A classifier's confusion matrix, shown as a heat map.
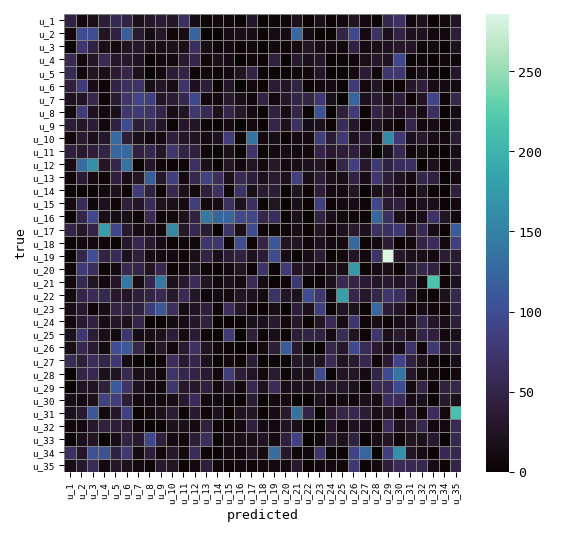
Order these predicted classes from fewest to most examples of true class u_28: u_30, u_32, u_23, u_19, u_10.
u_32, u_19, u_10, u_23, u_30
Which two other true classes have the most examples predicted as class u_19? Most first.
u_34, u_18
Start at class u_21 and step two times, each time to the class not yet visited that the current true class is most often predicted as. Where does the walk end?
u_8
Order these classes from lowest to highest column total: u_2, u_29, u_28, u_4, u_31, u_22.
u_22, u_31, u_4, u_28, u_2, u_29
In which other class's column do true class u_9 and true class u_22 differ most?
u_25
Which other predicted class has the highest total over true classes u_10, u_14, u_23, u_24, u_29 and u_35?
u_5
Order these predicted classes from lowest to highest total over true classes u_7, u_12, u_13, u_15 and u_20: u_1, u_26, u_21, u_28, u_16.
u_1, u_16, u_21, u_28, u_26
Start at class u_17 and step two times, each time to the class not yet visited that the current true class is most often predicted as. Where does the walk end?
u_30
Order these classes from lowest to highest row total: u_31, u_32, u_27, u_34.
u_32, u_27, u_31, u_34
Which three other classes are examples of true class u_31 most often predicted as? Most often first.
u_35, u_21, u_3
